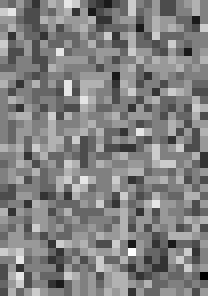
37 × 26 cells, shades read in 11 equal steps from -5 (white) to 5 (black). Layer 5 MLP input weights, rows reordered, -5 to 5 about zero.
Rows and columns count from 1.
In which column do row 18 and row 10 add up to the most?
19
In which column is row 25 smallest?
16
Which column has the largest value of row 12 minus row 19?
20
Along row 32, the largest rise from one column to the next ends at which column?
25
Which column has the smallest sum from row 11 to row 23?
9
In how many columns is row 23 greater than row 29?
8
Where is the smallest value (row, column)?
32, 17
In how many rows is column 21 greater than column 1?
16
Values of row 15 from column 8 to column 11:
2 -2 0 -1
